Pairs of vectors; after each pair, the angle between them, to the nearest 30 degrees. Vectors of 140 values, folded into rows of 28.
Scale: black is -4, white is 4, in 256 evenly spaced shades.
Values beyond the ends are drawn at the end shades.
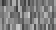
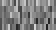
150 degrees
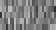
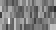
30 degrees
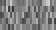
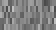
120 degrees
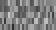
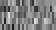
30 degrees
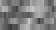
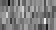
90 degrees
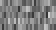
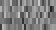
120 degrees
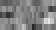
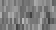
120 degrees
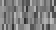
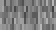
60 degrees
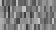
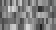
120 degrees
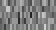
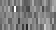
60 degrees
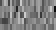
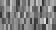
60 degrees
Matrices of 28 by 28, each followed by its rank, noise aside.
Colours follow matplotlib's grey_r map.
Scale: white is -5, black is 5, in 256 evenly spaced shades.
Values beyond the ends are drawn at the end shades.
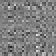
three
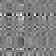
two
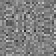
four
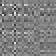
two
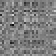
three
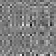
three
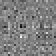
four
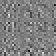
four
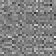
four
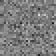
eight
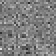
six
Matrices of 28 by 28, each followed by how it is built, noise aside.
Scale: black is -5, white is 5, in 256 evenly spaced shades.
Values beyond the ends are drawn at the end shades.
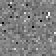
sparse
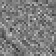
Toeplitz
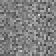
repeating rows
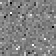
sparse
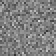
noise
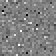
sparse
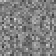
blocks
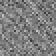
Toeplitz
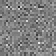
low rank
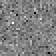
sparse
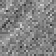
Hankel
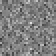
repeating rows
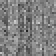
blocks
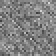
Toeplitz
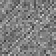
Hankel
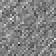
Hankel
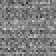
blocks
